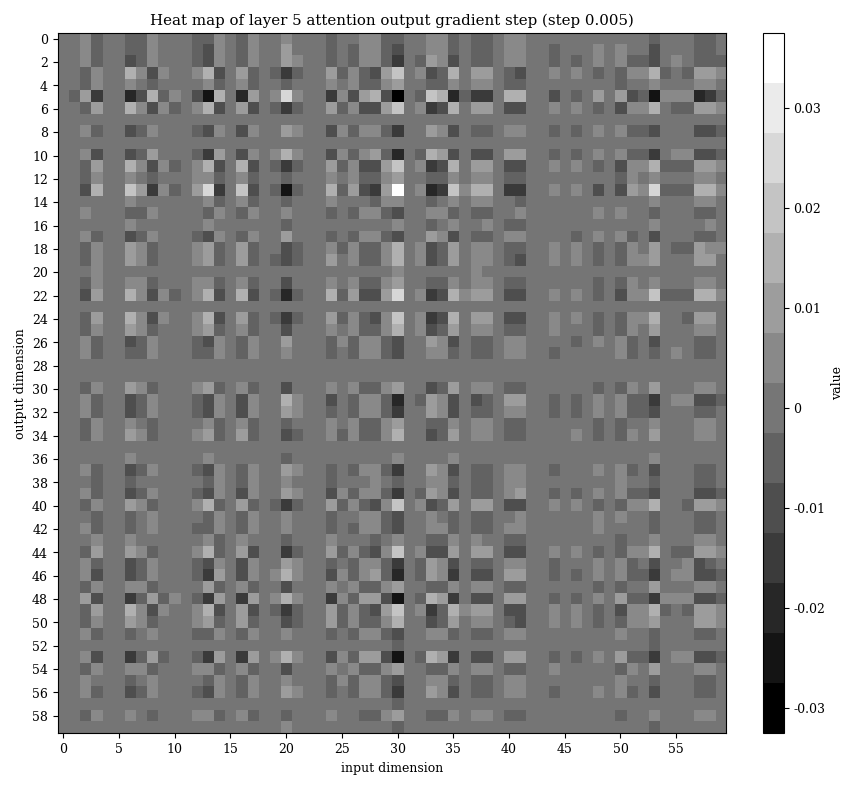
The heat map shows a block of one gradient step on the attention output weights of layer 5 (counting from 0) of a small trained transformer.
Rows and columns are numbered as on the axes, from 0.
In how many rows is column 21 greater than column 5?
13
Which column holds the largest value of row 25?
30
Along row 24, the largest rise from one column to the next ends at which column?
35
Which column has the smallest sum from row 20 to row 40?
20
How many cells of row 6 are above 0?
23
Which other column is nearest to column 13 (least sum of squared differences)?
53
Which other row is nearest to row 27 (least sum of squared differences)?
51
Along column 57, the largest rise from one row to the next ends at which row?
6
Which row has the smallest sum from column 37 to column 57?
5
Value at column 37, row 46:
-0.01
